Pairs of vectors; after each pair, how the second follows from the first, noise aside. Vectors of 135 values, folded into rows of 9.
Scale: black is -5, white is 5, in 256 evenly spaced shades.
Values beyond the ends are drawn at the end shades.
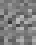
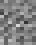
negated.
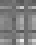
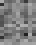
wrapped around, negated.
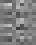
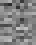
negated.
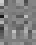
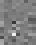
wrapped around, negated, partly zeroed.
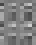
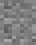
reversed, shrunk.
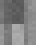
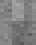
reversed, shrunk.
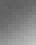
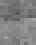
wrapped around, negated, shrunk.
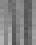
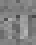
wrapped around, negated, partly zeroed.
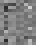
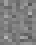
reversed, shrunk.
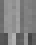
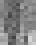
negated.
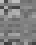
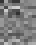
negated.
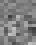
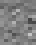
wrapped around, partly zeroed.
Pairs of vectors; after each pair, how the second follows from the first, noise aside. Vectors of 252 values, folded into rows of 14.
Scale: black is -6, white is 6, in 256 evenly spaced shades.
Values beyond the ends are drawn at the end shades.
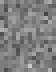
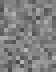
shuffled.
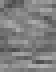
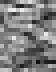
wrapped around, scaled up.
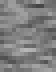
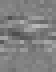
wrapped around, partly zeroed.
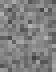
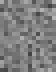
shuffled.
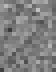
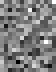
reversed, negated, scaled up.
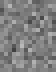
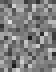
wrapped around, scaled up.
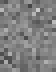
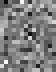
wrapped around, scaled up.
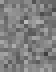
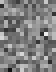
wrapped around, scaled up.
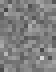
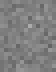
wrapped around, shrunk.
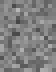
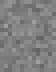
reversed, shrunk.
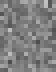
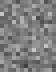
shuffled.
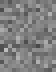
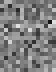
reversed, negated, scaled up.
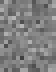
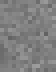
wrapped around, shrunk.
